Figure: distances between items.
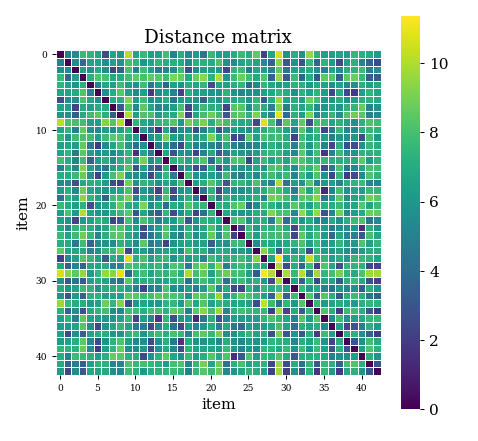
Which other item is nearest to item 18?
35
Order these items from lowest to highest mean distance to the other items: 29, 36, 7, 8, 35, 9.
36, 35, 7, 8, 9, 29
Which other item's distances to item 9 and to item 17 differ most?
8
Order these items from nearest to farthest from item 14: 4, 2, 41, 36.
4, 2, 41, 36
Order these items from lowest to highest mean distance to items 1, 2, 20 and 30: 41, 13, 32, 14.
41, 32, 14, 13
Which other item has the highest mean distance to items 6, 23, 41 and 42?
29
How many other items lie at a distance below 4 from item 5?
5
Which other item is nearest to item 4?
20
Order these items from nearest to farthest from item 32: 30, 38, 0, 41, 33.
30, 41, 0, 38, 33
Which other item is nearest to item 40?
23
